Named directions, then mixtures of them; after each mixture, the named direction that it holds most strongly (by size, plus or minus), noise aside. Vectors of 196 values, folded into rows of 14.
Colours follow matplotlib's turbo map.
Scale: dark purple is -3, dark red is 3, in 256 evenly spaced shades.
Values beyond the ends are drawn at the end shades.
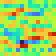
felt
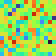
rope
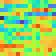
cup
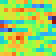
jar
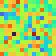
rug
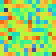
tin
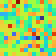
rug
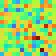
rug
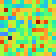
tin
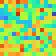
rug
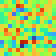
felt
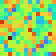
tin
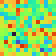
rug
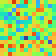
rug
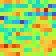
cup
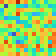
rug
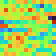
jar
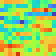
cup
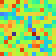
rug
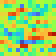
felt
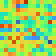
jar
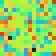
tin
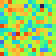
rope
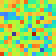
rug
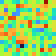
felt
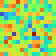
rug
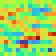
felt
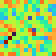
rug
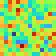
rug
